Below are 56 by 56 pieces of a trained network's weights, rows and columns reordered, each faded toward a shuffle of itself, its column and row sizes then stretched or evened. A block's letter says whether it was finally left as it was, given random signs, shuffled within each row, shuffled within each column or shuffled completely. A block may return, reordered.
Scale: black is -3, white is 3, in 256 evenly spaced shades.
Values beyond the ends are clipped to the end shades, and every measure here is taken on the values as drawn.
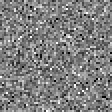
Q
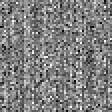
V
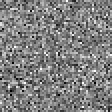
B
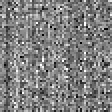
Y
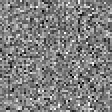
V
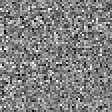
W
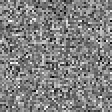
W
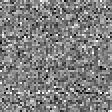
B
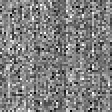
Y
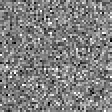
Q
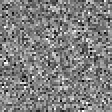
V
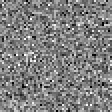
B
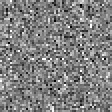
W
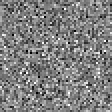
B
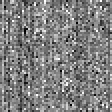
V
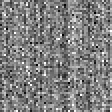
V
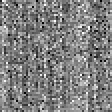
V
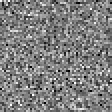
B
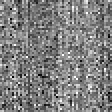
Y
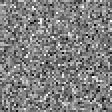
Q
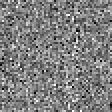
V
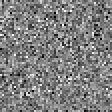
B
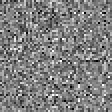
Y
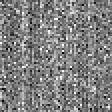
V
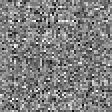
Y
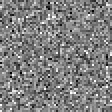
V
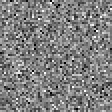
Q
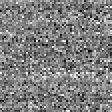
B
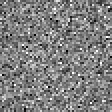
Q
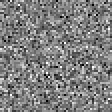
B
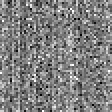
V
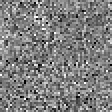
W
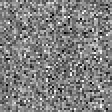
V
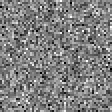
Q
